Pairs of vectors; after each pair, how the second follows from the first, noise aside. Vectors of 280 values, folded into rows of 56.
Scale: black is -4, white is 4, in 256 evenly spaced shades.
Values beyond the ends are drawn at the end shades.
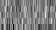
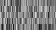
copied.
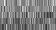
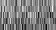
copied.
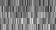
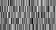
sign-scrambled.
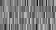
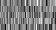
sign-scrambled.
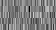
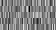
copied.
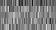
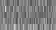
reversed, negated, shrunk.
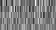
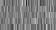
wrapped around, shrunk.
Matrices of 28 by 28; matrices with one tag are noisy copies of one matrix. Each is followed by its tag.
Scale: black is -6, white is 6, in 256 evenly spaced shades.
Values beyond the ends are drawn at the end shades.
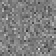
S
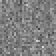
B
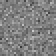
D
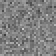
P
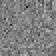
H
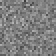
D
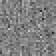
B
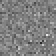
S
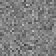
D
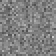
S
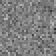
S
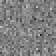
B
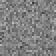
D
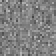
B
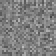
H
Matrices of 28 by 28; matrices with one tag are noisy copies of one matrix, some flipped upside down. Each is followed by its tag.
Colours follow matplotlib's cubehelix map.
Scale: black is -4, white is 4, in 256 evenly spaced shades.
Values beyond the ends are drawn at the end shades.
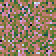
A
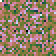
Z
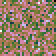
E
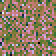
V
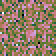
V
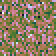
V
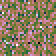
V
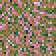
A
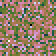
A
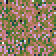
V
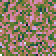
Z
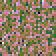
V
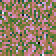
V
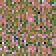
V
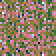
V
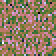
V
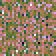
V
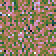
A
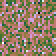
V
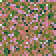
Z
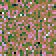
V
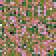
E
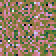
A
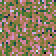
E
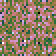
V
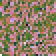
Z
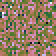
V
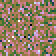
A
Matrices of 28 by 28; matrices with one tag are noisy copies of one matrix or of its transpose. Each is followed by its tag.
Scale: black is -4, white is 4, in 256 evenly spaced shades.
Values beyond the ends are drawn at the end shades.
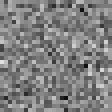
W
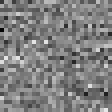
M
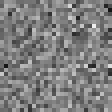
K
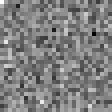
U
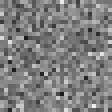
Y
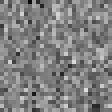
M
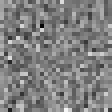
Y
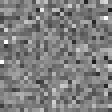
Y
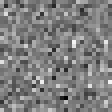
W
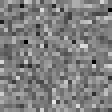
Y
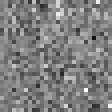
M
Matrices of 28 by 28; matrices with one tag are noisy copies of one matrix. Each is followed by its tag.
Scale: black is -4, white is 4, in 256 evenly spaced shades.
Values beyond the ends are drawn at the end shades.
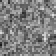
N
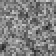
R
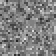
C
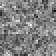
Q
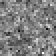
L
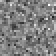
C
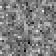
L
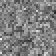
L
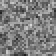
Q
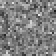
Q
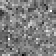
Q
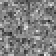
L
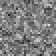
L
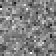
R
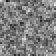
C
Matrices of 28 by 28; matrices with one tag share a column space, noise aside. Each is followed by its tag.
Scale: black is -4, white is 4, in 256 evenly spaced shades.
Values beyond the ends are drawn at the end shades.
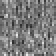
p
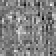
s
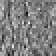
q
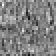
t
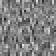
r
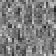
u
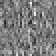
q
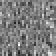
q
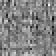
s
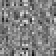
s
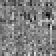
s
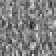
q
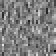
t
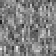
u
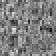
t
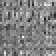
s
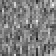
u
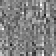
s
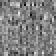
s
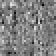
s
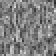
u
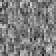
u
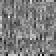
p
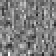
q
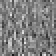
p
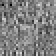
s
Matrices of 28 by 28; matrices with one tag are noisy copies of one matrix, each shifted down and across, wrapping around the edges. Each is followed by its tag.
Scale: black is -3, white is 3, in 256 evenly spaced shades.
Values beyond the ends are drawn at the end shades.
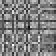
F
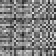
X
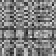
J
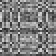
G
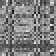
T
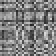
J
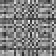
X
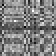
T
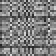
X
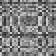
G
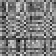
J
